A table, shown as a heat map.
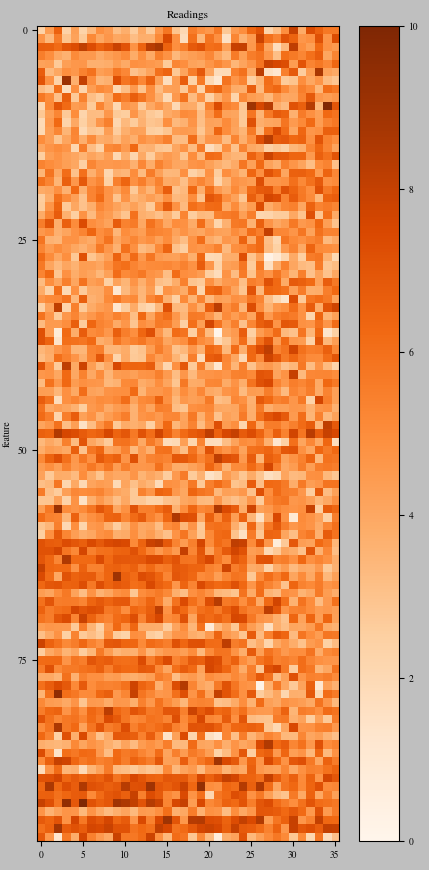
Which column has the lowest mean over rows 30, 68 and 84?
15
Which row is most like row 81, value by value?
75
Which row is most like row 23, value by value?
18
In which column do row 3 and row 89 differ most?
22
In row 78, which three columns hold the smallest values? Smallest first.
26, 33, 30
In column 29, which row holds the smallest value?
32
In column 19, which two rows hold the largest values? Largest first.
90, 94
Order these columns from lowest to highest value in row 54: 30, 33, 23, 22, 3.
3, 23, 30, 33, 22
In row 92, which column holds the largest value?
5
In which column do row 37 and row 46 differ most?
28
